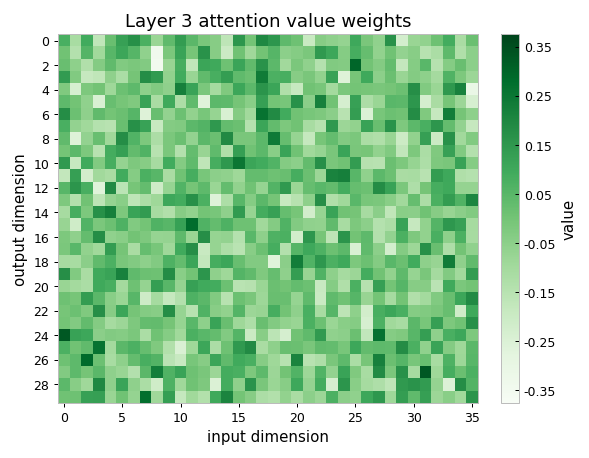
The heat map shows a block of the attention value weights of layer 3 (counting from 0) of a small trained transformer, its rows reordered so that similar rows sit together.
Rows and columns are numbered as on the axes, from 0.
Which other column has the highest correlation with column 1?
27
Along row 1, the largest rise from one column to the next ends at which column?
9
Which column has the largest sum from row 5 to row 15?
33
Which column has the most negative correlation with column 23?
34
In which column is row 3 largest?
17
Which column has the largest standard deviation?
3
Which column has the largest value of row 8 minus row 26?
18
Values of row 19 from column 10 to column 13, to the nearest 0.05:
-0.05 0 0.15 -0.05
